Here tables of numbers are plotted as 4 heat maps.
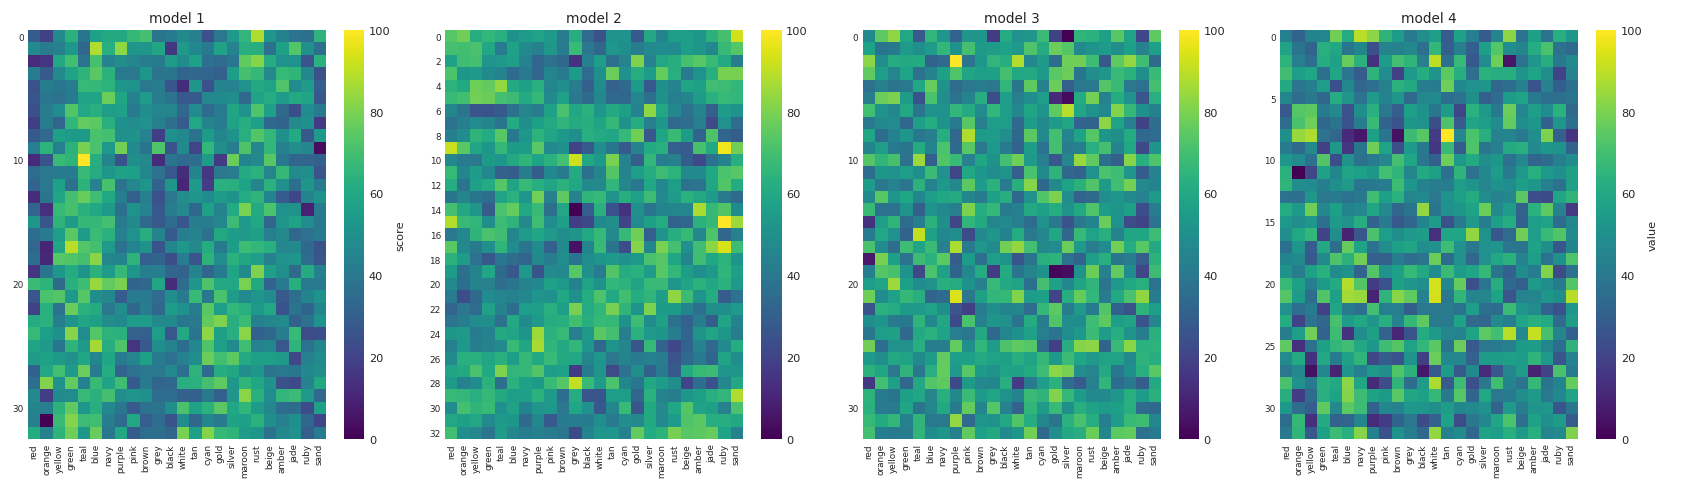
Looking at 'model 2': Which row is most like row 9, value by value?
15
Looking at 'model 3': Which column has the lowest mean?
ruby
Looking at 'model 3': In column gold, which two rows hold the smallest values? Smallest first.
19, 5
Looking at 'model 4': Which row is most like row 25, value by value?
29
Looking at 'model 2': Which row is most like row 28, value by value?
10
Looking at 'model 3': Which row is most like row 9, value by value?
23
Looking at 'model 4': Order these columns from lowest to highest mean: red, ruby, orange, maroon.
ruby, orange, maroon, red
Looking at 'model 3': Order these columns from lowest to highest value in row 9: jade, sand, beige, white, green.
white, green, sand, jade, beige
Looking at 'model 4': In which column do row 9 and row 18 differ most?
white
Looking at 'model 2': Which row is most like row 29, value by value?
0
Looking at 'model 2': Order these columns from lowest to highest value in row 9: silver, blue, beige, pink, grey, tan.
grey, beige, tan, pink, blue, silver
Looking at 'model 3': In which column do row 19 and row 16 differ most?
teal
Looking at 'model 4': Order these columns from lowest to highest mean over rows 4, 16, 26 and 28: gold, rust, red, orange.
rust, gold, orange, red
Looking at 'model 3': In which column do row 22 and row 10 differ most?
jade
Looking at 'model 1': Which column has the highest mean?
blue
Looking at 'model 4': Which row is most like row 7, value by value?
6
